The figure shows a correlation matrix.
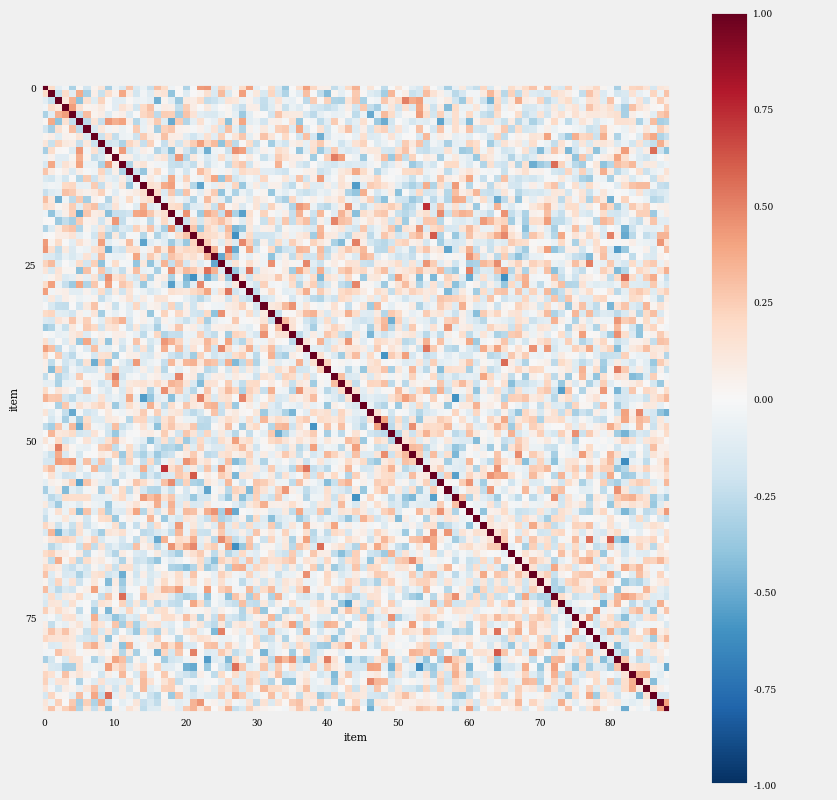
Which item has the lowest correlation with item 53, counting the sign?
82
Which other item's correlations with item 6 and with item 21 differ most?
55
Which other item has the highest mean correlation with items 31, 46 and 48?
47
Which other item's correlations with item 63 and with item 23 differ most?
57
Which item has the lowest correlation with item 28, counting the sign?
18
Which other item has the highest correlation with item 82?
27
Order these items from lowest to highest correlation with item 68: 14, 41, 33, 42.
41, 42, 14, 33
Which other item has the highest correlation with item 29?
26
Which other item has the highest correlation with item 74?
78
